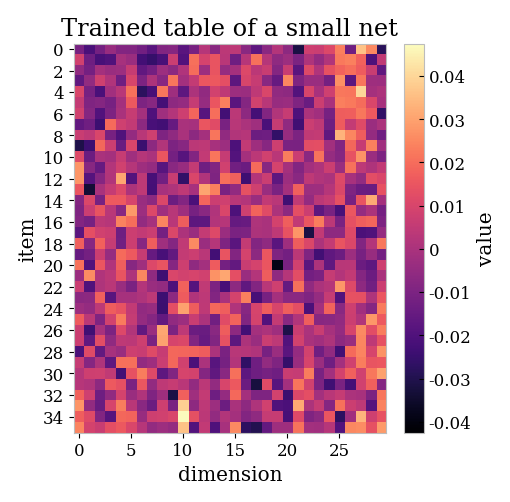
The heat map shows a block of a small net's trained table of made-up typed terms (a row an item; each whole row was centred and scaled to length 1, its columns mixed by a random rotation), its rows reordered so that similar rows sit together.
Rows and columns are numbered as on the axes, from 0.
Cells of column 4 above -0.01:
30
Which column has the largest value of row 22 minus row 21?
25
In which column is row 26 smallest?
20
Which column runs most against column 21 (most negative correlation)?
27
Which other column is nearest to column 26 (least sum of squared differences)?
5
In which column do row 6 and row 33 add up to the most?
10
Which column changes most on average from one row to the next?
8
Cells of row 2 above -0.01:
25
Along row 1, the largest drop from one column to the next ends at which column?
28
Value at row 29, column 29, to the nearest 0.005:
0.015
